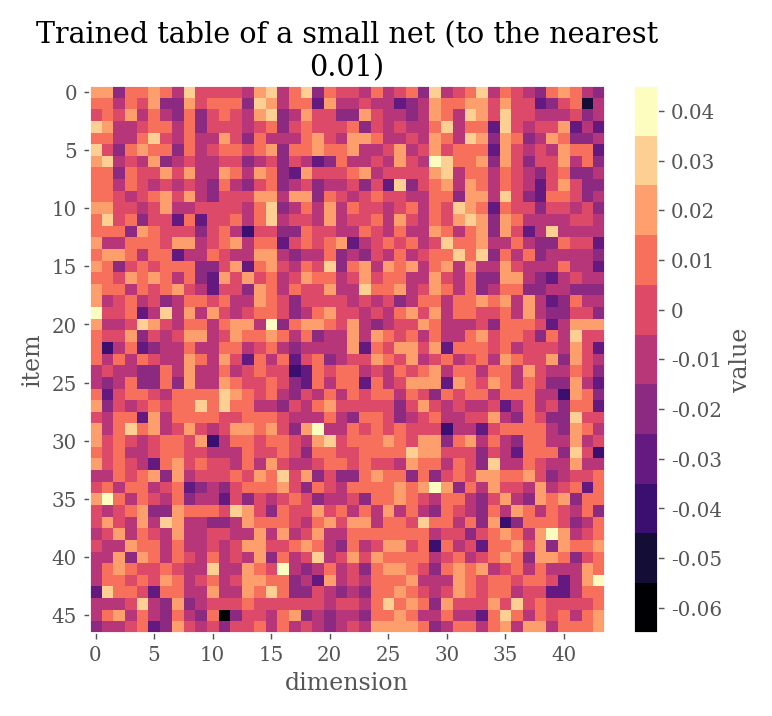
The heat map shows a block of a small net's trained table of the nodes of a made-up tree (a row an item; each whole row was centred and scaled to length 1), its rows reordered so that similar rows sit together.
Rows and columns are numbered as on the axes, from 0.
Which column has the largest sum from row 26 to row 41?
7
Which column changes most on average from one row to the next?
39
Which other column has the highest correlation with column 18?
5
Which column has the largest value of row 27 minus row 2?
9
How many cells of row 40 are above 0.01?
9
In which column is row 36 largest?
12
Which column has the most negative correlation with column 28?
35
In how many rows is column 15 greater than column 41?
26
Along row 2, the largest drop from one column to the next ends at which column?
16
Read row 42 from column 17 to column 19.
-0.02 -0.01 -0.03
